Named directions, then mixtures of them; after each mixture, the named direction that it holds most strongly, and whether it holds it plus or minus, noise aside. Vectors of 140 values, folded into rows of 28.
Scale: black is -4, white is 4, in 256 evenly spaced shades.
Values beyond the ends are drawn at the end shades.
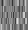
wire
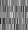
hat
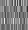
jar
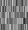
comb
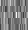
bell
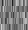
comb, minus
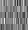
jar, plus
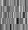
wire, minus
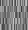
jar, plus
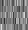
wire, plus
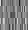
hat, minus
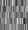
comb, plus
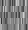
bell, minus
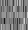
jar, minus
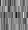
bell, minus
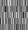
bell, plus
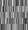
comb, plus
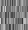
comb, minus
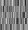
wire, minus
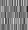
jar, plus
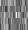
bell, plus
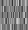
wire, plus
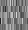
comb, plus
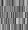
wire, plus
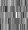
bell, plus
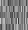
hat, minus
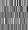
jar, plus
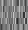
wire, minus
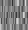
wire, plus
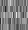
bell, plus
